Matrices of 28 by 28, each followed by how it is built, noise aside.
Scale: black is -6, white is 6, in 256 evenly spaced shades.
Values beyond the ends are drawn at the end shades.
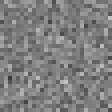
noise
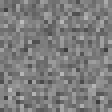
repeating columns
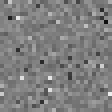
sparse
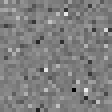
sparse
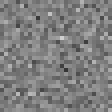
noise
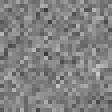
Hankel
